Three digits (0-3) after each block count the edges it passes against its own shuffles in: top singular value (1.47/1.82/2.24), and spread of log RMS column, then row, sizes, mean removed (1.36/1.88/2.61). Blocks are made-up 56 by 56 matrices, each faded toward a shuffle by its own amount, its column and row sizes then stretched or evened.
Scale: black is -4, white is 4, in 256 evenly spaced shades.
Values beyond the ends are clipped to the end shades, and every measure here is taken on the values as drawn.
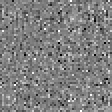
1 1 1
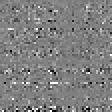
0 2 3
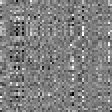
3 3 1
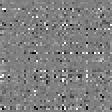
2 2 3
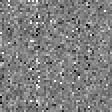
0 2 0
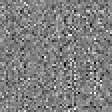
2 2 1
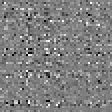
2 2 3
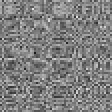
3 0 2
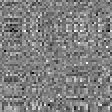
3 1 2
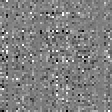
0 3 2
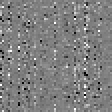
0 3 1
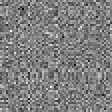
3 2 0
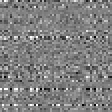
3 1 3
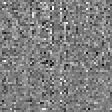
1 2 2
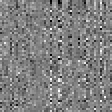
3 3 0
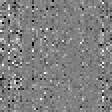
1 3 1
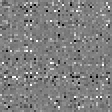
1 2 2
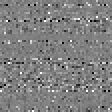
1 0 3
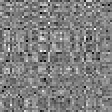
3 1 2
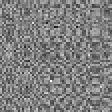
3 0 0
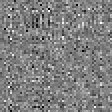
2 2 1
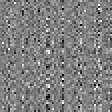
3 3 0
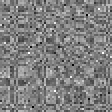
3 0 0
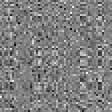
3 2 0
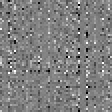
0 3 2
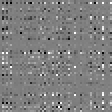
3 3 3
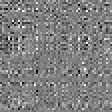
3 2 3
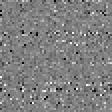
0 1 2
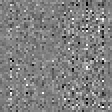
1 3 1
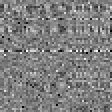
3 0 2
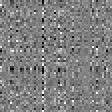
3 3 1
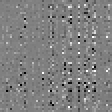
2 3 1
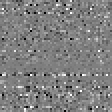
1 1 3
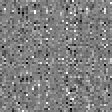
2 2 1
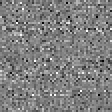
2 0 2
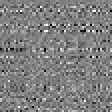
3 0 3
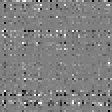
1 2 3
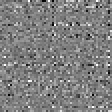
1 1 3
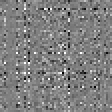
0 3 2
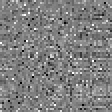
2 0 0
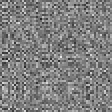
3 2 1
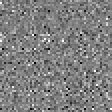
2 1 1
